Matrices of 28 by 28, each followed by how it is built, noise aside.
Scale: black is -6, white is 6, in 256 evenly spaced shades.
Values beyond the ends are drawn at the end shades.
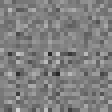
low rank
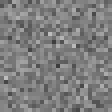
noise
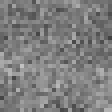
smooth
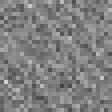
Toeplitz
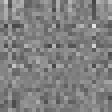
low rank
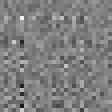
low rank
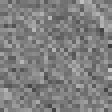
Toeplitz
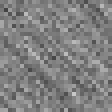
Toeplitz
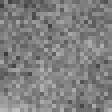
smooth
